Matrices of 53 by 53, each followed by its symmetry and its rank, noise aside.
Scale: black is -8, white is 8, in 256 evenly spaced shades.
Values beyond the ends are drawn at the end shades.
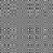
no symmetry, rank two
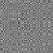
symmetric, rank two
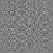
no symmetry, rank three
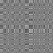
symmetric, rank one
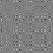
antisymmetric, rank two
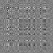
symmetric, rank two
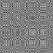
symmetric, rank two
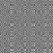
no symmetry, rank two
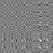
symmetric, rank two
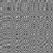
symmetric, rank two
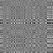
no symmetry, rank one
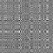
no symmetry, rank two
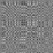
no symmetry, rank two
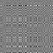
no symmetry, rank one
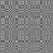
symmetric, rank one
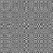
symmetric, rank two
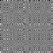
no symmetry, rank two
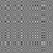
symmetric, rank one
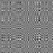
antisymmetric, rank two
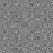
symmetric, rank three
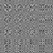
symmetric, rank three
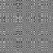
no symmetry, rank two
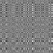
no symmetry, rank one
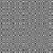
antisymmetric, rank two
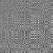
no symmetry, rank three
